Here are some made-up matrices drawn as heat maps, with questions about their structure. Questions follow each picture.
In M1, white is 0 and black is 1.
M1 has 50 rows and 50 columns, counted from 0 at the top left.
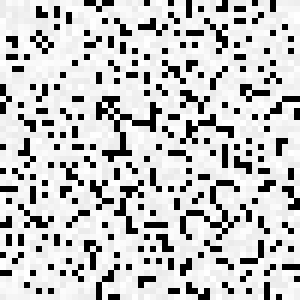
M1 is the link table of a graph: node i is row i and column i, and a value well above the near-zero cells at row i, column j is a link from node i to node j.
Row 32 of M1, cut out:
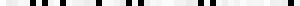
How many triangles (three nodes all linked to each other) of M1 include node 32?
4
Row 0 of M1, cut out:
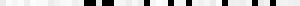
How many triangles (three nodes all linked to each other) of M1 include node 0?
8
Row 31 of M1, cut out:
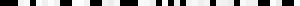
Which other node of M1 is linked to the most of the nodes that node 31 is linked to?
node 37
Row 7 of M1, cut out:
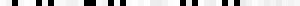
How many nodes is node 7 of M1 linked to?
11
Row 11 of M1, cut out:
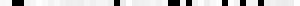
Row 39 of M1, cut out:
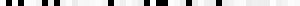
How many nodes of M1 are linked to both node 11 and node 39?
2
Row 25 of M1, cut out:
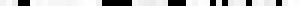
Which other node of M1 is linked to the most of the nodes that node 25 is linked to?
node 19
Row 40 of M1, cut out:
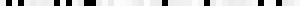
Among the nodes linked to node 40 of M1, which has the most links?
node 43
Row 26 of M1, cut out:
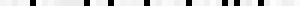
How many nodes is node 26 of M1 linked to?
8
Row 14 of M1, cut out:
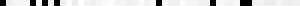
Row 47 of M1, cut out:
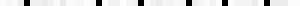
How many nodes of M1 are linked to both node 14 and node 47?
0
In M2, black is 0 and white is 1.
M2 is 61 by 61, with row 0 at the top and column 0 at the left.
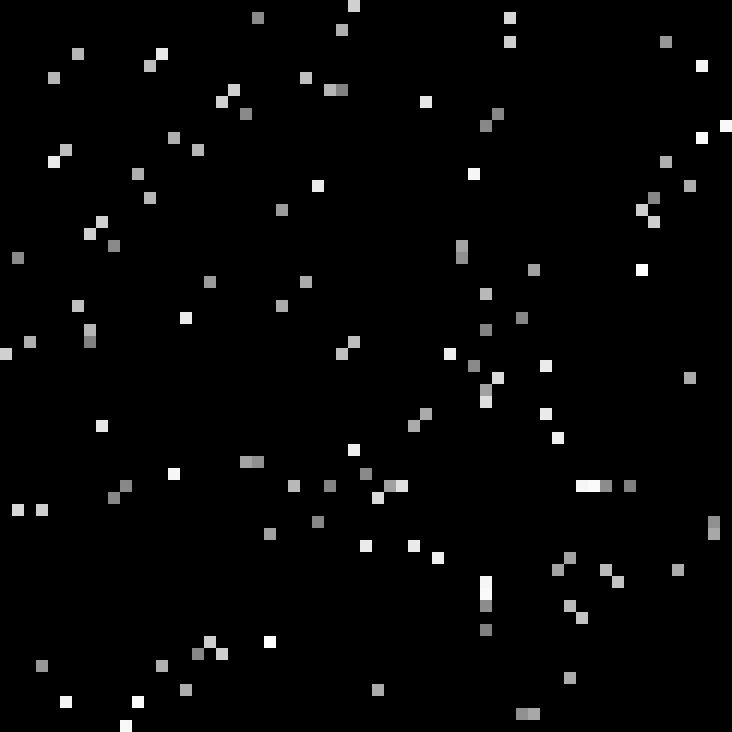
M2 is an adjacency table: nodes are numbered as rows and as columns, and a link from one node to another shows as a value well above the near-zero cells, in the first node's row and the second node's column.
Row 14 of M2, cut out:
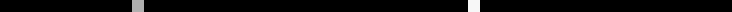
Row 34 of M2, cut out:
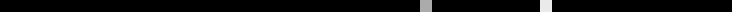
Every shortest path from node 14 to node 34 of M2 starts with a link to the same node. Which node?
node 39
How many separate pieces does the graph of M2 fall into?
3
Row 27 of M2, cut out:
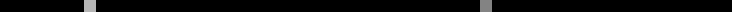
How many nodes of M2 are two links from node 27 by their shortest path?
10
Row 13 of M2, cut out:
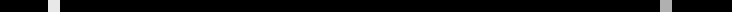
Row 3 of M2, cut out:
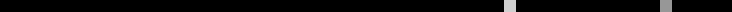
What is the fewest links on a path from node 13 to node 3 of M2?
2
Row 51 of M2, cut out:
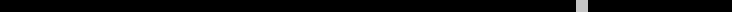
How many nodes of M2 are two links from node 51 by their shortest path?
1
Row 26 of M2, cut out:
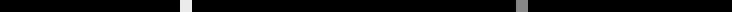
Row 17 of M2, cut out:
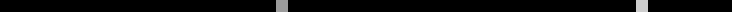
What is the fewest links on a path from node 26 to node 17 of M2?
6
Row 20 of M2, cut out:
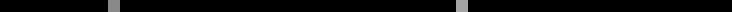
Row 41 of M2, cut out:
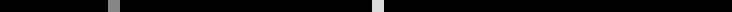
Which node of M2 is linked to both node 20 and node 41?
node 9
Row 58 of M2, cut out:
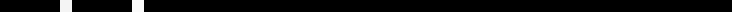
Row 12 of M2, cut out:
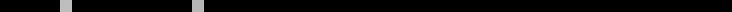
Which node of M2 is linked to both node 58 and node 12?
node 5
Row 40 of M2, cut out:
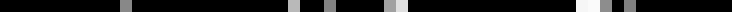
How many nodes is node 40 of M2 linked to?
9
